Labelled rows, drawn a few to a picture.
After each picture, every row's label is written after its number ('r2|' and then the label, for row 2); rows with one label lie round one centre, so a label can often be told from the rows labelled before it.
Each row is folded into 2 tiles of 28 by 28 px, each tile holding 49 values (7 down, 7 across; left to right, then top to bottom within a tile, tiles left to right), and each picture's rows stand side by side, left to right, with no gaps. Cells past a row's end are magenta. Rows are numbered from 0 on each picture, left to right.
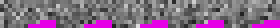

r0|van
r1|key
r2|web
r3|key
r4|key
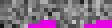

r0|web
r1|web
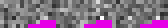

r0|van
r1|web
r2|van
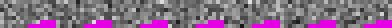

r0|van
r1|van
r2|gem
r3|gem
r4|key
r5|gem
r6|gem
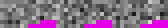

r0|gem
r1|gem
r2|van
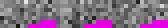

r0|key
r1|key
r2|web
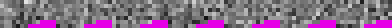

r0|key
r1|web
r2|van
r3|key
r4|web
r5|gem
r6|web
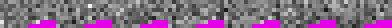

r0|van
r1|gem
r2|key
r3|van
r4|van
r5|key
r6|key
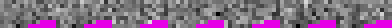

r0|key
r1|key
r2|van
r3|van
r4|van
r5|key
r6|key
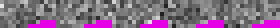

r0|key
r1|web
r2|van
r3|van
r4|web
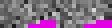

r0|web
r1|van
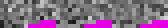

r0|web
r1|gem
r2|gem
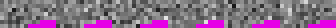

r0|gem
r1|web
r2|gem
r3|van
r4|van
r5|key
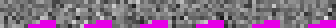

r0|van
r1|web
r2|key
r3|van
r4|web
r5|van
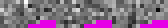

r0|key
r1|gem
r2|key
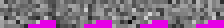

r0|van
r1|web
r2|gem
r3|web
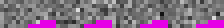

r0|van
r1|gem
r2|van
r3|web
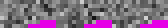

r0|gem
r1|key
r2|gem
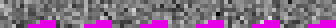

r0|key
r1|web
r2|gem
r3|van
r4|van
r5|gem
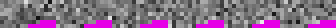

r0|key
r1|gem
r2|key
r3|van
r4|van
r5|gem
